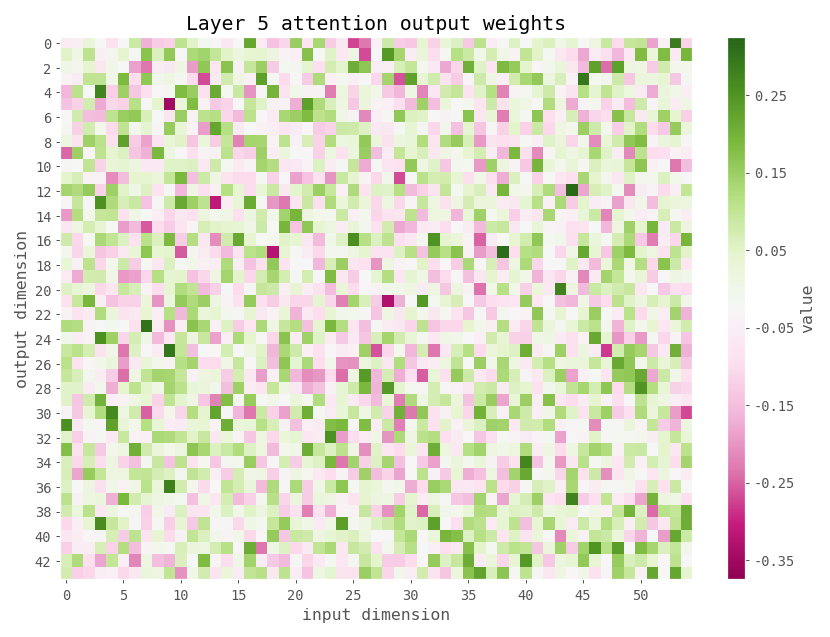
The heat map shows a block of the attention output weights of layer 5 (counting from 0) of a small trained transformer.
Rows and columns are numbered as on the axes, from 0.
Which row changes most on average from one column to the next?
30
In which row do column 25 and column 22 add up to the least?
26
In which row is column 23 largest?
32
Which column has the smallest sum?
27
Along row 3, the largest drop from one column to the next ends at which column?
29
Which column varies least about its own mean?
42
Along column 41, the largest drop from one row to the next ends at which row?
11
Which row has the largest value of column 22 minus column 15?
6
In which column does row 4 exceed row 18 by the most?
3
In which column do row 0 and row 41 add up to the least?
17
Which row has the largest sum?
33
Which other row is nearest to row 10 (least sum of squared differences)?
20
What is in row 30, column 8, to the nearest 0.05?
-0.1
